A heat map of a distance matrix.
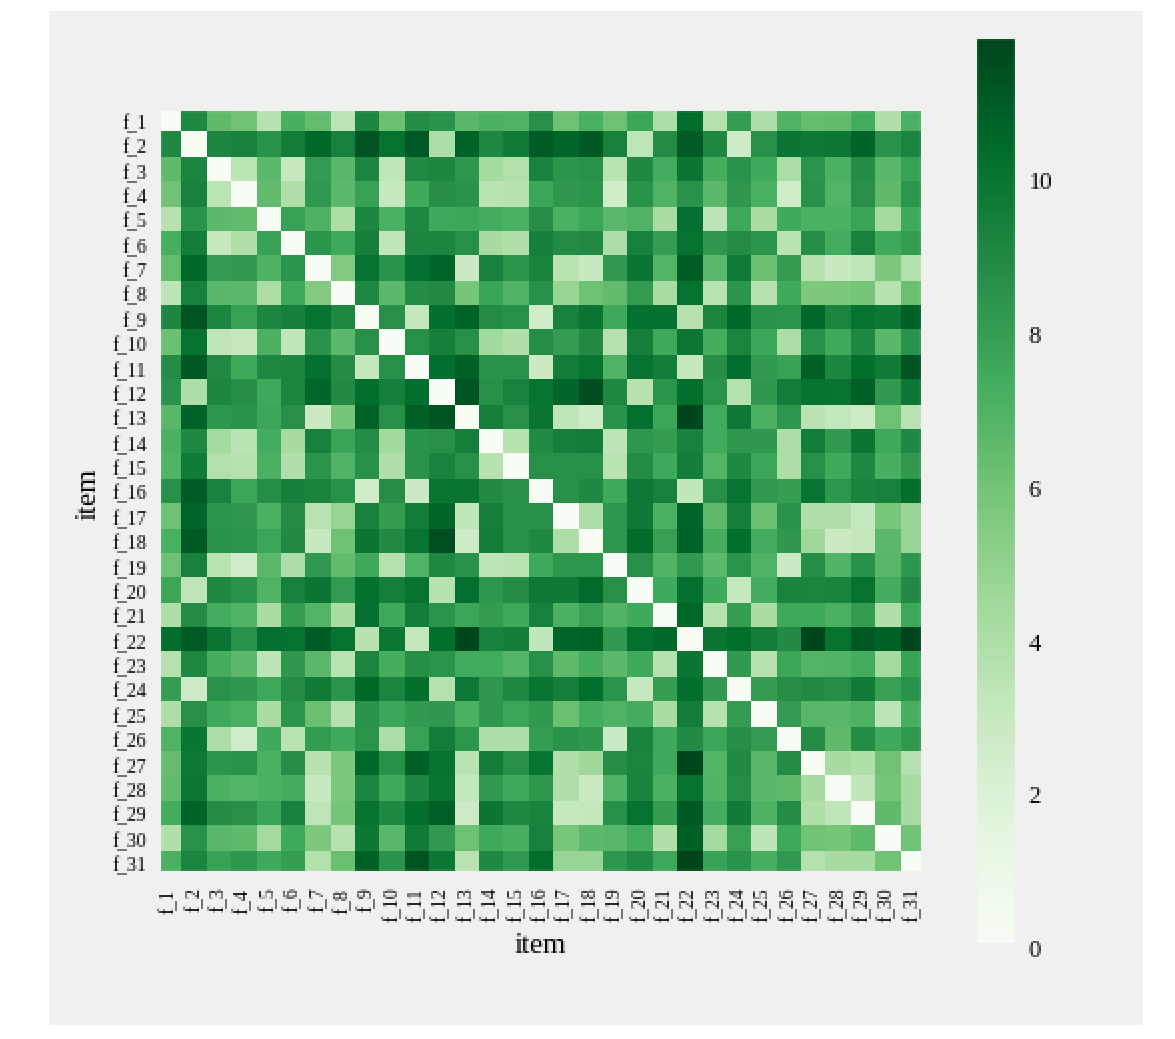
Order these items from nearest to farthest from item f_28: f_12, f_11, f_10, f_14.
f_10, f_14, f_11, f_12
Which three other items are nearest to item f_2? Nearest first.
f_24, f_20, f_12
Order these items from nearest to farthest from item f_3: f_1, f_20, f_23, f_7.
f_1, f_23, f_7, f_20
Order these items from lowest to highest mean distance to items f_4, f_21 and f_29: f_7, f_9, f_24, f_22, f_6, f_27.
f_7, f_27, f_6, f_24, f_9, f_22
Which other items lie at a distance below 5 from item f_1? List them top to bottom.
f_5, f_8, f_21, f_23, f_25, f_30
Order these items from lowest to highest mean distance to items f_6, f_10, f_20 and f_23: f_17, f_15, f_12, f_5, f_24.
f_15, f_5, f_24, f_12, f_17
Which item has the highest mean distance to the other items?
f_22
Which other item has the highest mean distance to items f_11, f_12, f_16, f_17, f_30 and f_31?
f_2
